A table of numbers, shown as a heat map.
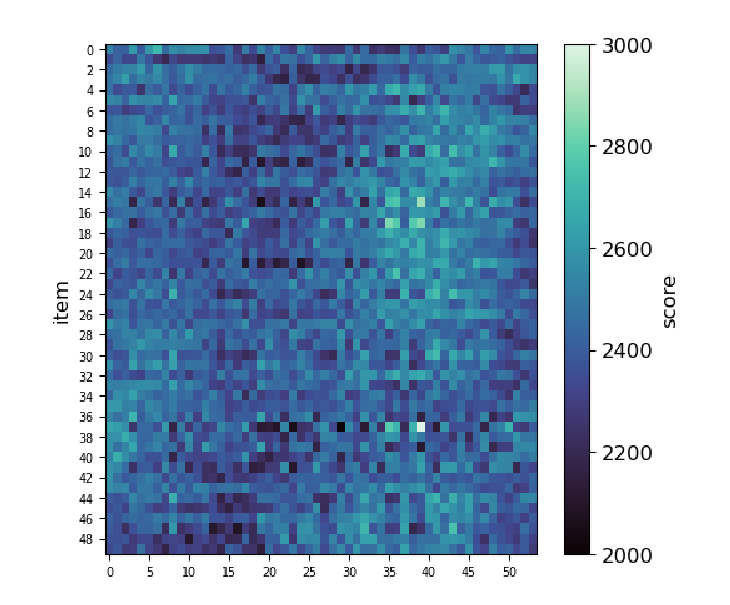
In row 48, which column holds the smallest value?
10
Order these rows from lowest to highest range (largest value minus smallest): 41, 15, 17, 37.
41, 17, 15, 37
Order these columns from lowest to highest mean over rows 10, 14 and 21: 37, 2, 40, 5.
2, 5, 37, 40
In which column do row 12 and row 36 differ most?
42
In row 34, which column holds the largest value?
3
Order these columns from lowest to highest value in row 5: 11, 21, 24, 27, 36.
36, 27, 21, 11, 24
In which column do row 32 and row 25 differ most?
30
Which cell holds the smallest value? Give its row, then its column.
37, 29
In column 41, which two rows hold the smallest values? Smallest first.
37, 41
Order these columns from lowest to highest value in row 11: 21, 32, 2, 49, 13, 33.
21, 32, 33, 13, 2, 49
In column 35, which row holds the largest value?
17
